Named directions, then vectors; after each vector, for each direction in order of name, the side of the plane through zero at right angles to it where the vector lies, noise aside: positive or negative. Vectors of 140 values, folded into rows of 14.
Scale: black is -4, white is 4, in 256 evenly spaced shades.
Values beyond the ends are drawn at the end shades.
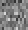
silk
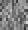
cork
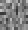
negative, negative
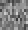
positive, positive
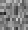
negative, negative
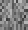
positive, negative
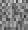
positive, negative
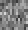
positive, positive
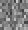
negative, positive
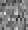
positive, positive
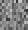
positive, negative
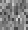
negative, negative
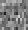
negative, negative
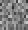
positive, negative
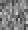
positive, positive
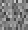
positive, negative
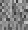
positive, negative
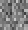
negative, positive
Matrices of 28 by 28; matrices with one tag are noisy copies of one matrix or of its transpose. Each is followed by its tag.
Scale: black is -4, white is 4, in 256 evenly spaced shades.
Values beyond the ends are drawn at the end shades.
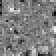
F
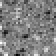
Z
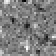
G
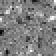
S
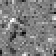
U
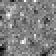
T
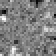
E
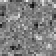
Z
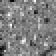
T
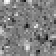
G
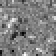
U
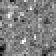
T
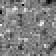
T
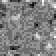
Z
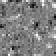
Z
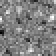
S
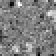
E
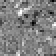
U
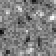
S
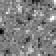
S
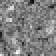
S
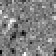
U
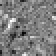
U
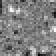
F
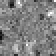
E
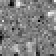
E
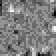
F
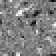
U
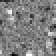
F
